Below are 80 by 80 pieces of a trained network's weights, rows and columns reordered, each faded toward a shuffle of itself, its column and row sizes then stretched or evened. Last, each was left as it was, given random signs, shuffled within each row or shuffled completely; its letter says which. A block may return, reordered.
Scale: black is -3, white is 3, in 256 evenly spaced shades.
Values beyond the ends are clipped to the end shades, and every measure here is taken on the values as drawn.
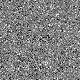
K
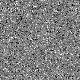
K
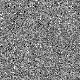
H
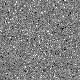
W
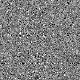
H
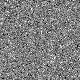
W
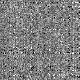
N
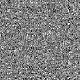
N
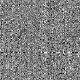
N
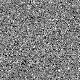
K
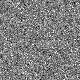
W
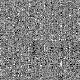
N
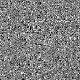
N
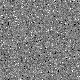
W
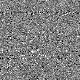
H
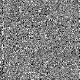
H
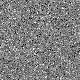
W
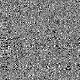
N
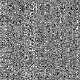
N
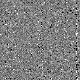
H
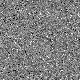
W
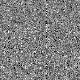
H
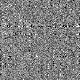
N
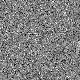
W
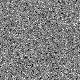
W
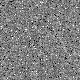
W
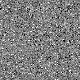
K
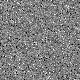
W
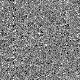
H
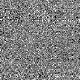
N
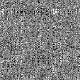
N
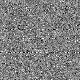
K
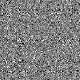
N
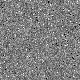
W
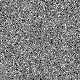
W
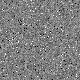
W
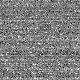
K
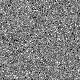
W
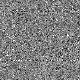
H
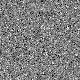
W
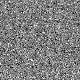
K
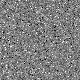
W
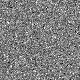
W
